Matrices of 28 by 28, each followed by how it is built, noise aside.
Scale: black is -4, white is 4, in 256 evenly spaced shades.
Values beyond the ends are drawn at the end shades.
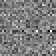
low rank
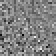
lower triangular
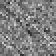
Toeplitz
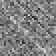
Toeplitz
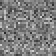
repeating columns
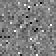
sparse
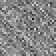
Toeplitz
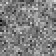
smooth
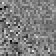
lower triangular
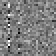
uneven columns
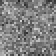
smooth
